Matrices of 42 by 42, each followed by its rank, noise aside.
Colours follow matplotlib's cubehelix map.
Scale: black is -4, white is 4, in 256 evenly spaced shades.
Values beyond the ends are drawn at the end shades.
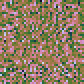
eight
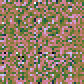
six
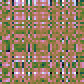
two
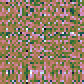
four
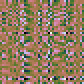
three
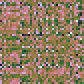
six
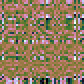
three
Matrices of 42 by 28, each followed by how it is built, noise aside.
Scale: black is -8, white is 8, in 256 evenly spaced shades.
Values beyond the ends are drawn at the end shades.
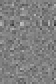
low rank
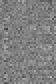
low rank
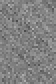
Toeplitz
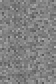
repeating rows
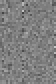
uneven columns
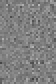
low rank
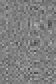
low rank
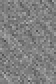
Toeplitz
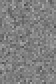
noise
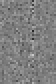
uneven columns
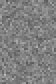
noise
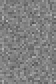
repeating rows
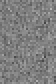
repeating rows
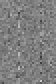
uneven columns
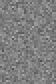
repeating rows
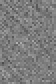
Toeplitz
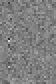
uneven columns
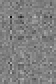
low rank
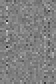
uneven columns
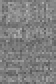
blocks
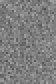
noise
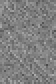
Toeplitz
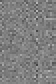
low rank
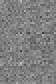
low rank
